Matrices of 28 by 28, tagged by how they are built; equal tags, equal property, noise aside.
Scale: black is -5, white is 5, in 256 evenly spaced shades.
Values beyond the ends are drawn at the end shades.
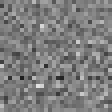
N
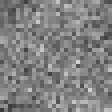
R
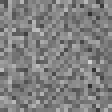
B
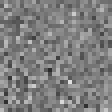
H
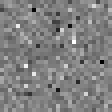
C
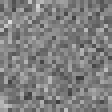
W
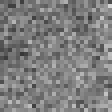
R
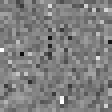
C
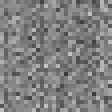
B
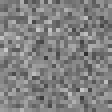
B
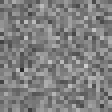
B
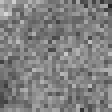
R
